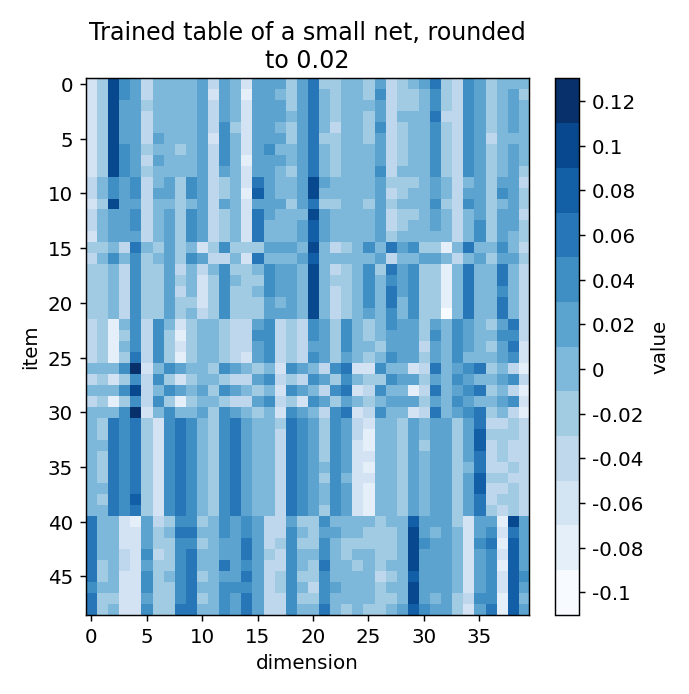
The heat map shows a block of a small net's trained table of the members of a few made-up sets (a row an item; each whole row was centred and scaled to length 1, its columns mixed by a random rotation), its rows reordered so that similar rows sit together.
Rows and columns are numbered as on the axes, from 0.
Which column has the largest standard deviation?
2
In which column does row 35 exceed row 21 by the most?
32
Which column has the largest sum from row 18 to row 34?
4
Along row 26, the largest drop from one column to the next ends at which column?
5
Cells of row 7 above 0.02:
6
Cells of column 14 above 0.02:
9
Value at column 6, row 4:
0
